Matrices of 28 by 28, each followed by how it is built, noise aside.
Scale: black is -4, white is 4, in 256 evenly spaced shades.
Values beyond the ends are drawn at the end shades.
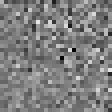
upper triangular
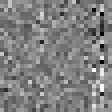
uneven columns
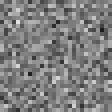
noise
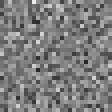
noise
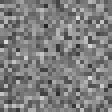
repeating rows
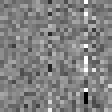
uneven columns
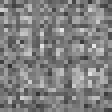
blocks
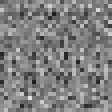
repeating columns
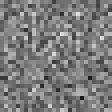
repeating columns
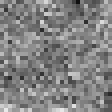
smooth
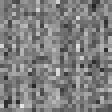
blocks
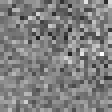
upper triangular
